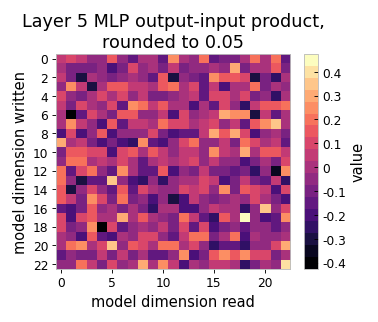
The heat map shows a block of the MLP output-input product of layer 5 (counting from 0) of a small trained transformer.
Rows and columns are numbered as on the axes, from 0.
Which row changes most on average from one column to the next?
17
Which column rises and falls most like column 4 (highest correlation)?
6
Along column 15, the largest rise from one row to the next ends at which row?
21
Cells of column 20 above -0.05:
13
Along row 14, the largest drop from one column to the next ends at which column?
1
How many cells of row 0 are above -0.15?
19
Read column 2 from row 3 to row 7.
0.05 -0.1 0.1 -0.15 0.05
